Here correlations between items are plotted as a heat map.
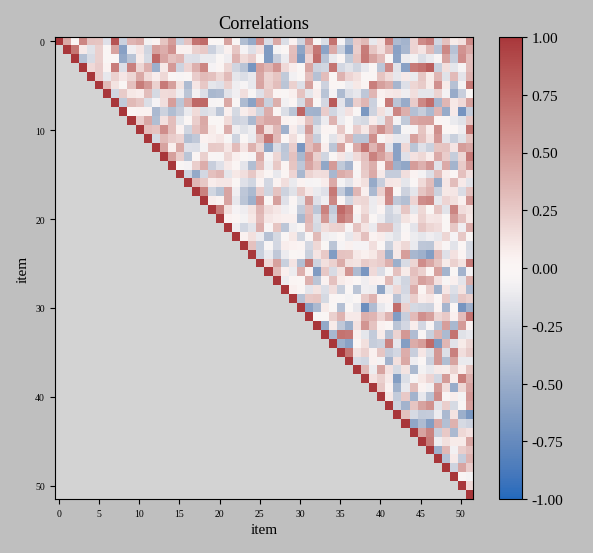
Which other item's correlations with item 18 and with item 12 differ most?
3
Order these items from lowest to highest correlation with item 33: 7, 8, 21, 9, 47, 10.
7, 9, 10, 21, 8, 47
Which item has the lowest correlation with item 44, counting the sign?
43
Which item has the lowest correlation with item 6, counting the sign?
49
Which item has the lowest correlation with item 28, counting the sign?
40
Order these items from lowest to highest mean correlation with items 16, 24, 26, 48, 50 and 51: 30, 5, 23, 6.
30, 6, 23, 5
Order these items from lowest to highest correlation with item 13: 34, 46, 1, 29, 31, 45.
34, 46, 45, 29, 1, 31
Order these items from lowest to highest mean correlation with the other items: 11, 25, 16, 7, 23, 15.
23, 16, 15, 11, 7, 25
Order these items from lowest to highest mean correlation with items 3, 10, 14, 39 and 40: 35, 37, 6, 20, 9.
20, 35, 37, 6, 9
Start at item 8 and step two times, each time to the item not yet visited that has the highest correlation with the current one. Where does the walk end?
42
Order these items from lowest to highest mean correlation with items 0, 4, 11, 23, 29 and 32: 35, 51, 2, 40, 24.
24, 35, 40, 2, 51
